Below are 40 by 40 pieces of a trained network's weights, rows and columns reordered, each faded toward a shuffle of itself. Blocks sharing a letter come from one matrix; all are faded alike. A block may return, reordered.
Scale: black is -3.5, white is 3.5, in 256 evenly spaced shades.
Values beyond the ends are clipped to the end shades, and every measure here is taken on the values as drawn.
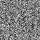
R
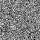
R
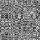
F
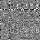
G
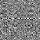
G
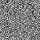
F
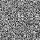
F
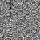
F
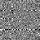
G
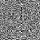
F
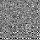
G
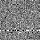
G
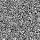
R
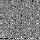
G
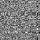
F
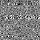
G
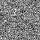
R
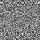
F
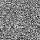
F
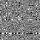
G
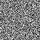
R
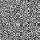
F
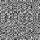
F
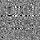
G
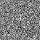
F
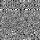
G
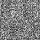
F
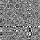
G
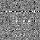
G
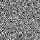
F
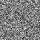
R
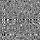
G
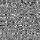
G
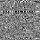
G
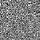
F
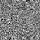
F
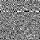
G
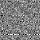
G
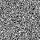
R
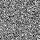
R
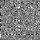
G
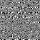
G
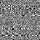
G
